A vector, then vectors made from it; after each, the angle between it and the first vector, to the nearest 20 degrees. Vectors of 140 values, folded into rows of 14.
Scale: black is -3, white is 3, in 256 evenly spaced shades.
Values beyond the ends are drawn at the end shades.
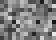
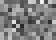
140 degrees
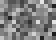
160 degrees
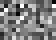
60 degrees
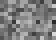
20 degrees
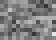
40 degrees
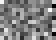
120 degrees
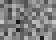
120 degrees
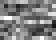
60 degrees
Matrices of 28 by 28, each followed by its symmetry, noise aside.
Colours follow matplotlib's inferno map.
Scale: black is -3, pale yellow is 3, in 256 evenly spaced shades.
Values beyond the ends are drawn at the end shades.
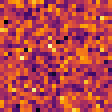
no symmetry.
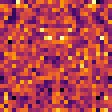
mirrored left to right.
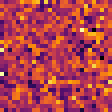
antisymmetric.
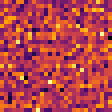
antisymmetric.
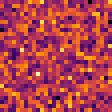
symmetric across the other diagonal.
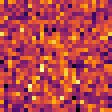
no symmetry.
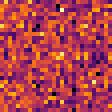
mirrored top to bottom.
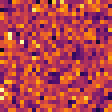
symmetric.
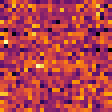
mirrored left to right.
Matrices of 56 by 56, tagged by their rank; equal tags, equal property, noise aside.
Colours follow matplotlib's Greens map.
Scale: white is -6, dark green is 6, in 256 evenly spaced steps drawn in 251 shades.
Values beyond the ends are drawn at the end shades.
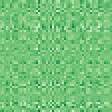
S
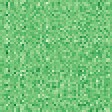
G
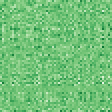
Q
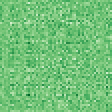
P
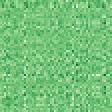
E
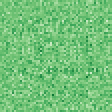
P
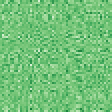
Q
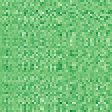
Q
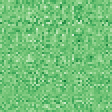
G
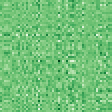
Q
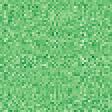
P
